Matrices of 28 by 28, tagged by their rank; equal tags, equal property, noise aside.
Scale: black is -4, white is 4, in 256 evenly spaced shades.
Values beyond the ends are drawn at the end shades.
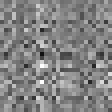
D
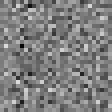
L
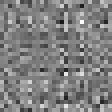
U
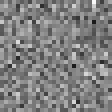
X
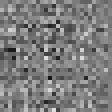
L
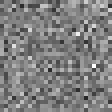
X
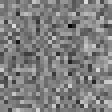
X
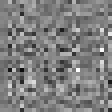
U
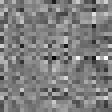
U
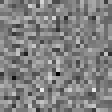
X
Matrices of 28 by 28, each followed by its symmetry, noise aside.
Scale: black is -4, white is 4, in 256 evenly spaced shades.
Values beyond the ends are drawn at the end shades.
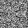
mirrored top to bottom.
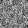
symmetric across the other diagonal.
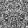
mirrored left to right.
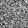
symmetric across the other diagonal.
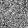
symmetric.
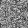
mirrored top to bottom.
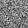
symmetric across the other diagonal.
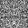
mirrored left to right.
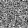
antisymmetric.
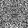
mirrored left to right.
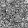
symmetric across the other diagonal.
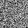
no symmetry.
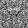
mirrored left to right.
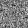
same after a half turn.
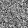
antisymmetric.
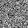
no symmetry.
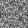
mirrored top to bottom.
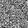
antisymmetric.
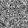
antisymmetric.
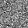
symmetric.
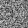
mirrored top to bottom.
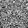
mirrored left to right.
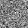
symmetric.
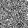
no symmetry.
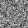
symmetric.
